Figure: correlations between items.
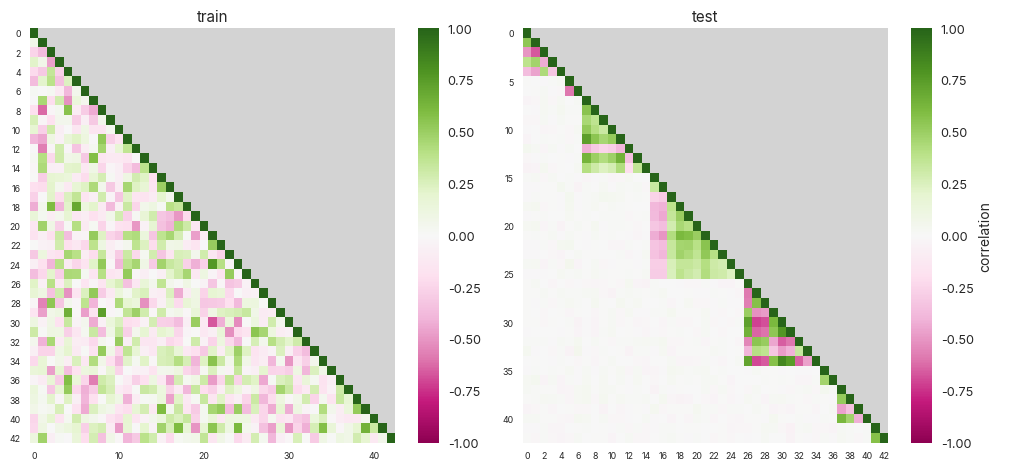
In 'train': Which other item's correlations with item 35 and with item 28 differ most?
2
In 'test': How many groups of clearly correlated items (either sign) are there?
8
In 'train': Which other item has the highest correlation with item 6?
28
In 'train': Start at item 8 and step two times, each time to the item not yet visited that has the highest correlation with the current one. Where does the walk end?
4
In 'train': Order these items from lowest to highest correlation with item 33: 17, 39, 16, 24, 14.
14, 39, 17, 16, 24
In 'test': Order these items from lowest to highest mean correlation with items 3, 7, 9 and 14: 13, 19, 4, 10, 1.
4, 19, 1, 10, 13
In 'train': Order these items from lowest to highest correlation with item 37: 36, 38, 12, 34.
34, 12, 38, 36
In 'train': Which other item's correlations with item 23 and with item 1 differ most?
8
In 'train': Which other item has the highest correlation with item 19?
30
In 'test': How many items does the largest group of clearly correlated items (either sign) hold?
11
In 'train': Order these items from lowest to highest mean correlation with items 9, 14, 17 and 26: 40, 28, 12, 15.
12, 28, 40, 15
